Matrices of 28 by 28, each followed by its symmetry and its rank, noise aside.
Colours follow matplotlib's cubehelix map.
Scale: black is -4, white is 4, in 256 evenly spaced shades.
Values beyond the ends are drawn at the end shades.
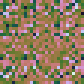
symmetric, rank four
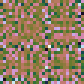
antisymmetric, rank four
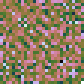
symmetric, rank eight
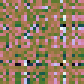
antisymmetric, rank four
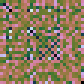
symmetric, rank four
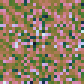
antisymmetric, rank eight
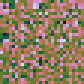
antisymmetric, rank six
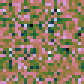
no symmetry, rank eight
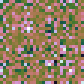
symmetric, rank four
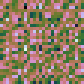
no symmetry, rank four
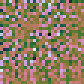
antisymmetric, rank four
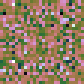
antisymmetric, rank six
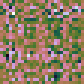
no symmetry, rank four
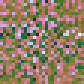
no symmetry, rank four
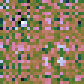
symmetric, rank four
